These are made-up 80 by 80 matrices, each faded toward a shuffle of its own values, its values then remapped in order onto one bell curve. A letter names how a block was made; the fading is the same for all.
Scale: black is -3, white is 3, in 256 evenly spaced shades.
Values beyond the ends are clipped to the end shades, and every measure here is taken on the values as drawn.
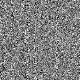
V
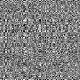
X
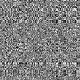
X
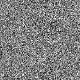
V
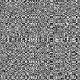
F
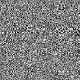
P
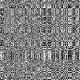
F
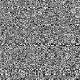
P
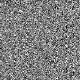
V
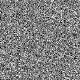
V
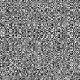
X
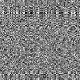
X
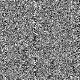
V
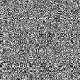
P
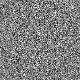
V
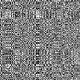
F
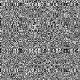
X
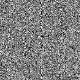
V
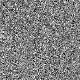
V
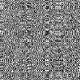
X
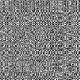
F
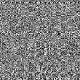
P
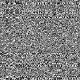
P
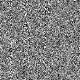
V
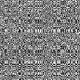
F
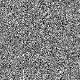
V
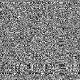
P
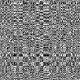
F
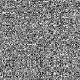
P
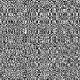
F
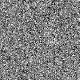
V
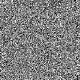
V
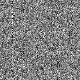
V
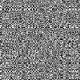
X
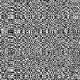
F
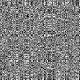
X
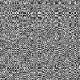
F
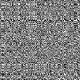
X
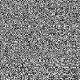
P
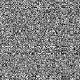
P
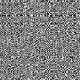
X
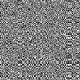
F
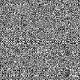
P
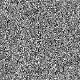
V
